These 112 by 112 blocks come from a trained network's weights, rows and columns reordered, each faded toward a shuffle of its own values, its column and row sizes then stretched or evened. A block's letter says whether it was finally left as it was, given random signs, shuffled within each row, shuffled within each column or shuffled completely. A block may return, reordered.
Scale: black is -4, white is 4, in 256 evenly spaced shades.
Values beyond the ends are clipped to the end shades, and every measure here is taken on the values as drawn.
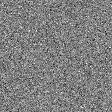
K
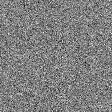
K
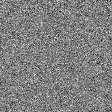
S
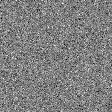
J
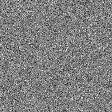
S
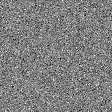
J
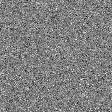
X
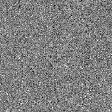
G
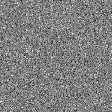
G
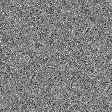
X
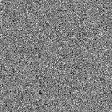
G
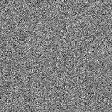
G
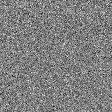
X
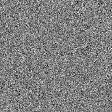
S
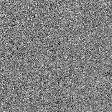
S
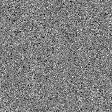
S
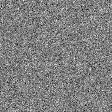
X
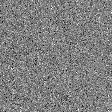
K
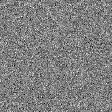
G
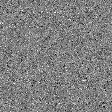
X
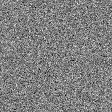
J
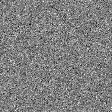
X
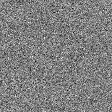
K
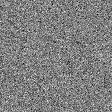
J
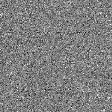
G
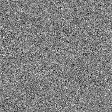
S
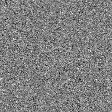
S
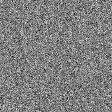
S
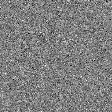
S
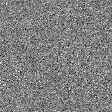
X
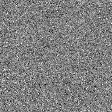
S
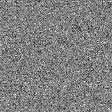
S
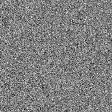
S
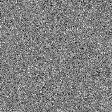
S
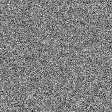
S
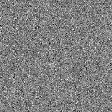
G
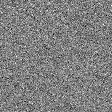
J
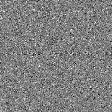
G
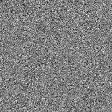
G
